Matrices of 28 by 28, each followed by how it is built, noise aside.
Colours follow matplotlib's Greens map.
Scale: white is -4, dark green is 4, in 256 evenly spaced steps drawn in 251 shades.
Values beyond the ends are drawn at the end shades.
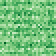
blocks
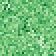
banded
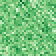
Toeplitz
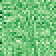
low rank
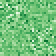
block diagonal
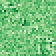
block diagonal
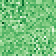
block diagonal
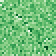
banded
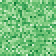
noise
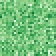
blocks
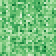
blocks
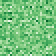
low rank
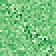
banded
